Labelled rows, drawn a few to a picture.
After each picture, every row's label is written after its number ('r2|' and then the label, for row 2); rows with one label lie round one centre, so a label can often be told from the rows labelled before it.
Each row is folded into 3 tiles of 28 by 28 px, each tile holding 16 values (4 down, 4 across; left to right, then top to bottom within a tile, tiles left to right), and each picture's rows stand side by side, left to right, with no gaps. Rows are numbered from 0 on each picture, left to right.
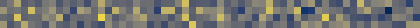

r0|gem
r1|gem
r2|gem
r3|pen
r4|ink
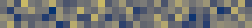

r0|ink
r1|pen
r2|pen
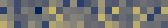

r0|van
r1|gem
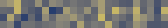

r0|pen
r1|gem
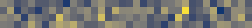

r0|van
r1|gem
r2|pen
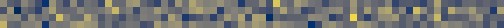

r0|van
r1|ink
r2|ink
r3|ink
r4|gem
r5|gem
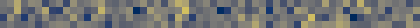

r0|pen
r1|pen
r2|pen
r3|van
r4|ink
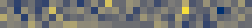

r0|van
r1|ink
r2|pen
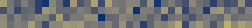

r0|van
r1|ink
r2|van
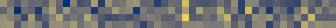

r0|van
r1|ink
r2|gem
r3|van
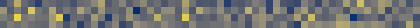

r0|gem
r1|pen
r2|gem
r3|van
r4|ink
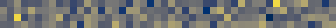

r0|gem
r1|van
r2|van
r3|ink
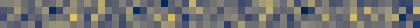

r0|pen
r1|pen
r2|ink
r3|pen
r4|gem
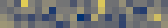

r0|ink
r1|pen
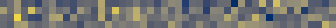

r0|gem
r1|gem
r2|van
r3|ink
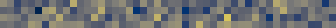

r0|van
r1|pen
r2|van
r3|ink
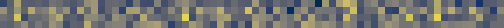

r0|gem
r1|van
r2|gem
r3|van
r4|pen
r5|gem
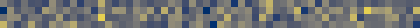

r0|van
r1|gem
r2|van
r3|pen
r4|gem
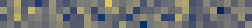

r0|gem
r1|ink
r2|pen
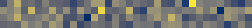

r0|gem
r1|pen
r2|ink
